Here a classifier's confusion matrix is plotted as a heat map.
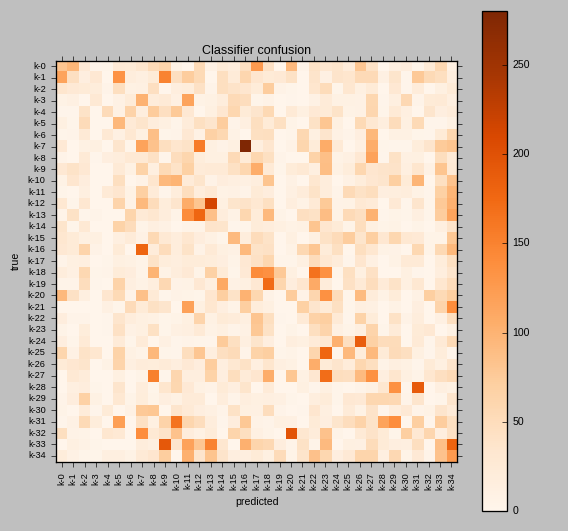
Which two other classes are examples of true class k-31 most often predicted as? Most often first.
k-10, k-29
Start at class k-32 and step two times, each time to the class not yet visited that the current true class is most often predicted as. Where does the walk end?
k-23
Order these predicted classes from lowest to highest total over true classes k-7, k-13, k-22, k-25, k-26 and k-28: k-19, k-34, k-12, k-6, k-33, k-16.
k-19, k-6, k-33, k-34, k-16, k-12
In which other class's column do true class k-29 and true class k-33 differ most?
k-9
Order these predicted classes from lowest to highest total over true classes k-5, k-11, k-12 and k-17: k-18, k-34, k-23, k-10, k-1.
k-1, k-10, k-18, k-23, k-34
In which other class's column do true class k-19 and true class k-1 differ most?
k-18
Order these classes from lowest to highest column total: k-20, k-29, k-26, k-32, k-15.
k-32, k-20, k-15, k-29, k-26
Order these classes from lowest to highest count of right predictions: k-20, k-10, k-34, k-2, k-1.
k-2, k-1, k-20, k-10, k-34
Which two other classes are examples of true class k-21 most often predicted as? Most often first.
k-34, k-11
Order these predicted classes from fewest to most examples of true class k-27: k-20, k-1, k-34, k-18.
k-1, k-34, k-20, k-18
